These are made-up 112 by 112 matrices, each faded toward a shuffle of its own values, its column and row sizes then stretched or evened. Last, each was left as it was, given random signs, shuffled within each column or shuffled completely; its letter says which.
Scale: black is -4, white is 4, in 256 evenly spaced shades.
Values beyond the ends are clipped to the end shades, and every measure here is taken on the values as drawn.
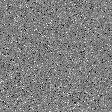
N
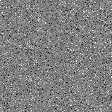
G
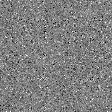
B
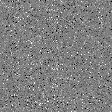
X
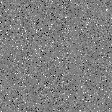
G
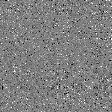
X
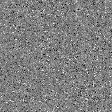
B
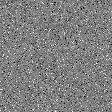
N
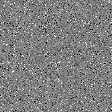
X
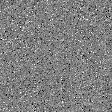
G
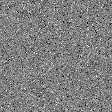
G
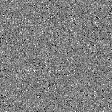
X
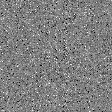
G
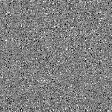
X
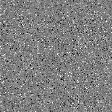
X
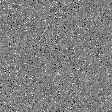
G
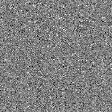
X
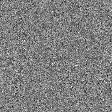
G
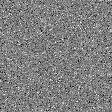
N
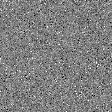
B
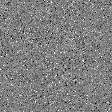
B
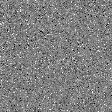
G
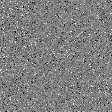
X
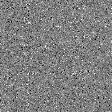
B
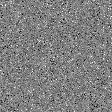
G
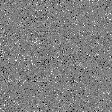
X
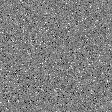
N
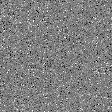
G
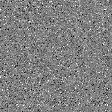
X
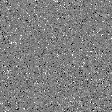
X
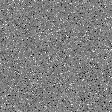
N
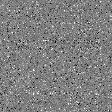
X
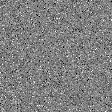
G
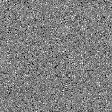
X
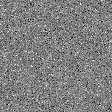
N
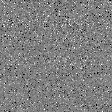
X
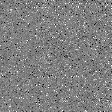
X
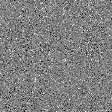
X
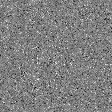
N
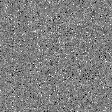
G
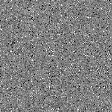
X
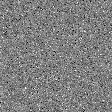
N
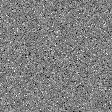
N
